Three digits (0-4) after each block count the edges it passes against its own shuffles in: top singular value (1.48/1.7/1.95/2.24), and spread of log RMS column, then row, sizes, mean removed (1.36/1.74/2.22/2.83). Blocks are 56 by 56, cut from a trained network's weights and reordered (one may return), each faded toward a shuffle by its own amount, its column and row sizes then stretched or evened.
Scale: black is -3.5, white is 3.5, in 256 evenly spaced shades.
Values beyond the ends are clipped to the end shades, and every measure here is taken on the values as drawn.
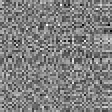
4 0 1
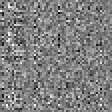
3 3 2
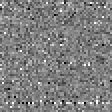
1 0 2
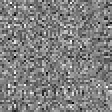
2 2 1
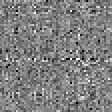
1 2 2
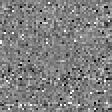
1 0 2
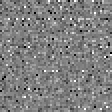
0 0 2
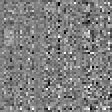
3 4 2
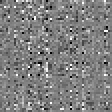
0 4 3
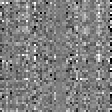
2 4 2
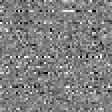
1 1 4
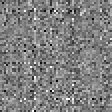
1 3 2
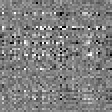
2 2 4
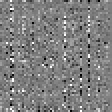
1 4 2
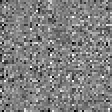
1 3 2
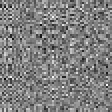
4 3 1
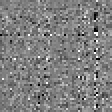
0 3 2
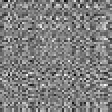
4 1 4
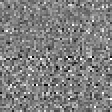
1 0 3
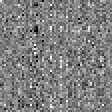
2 3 1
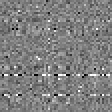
4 1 2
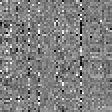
2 3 1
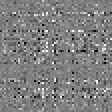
1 3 4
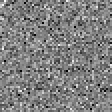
0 0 1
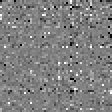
0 2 3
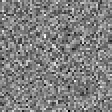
2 2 0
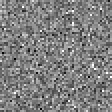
0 0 0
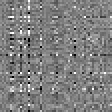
3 3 2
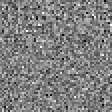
1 0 1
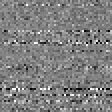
3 0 4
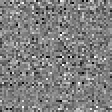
0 2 3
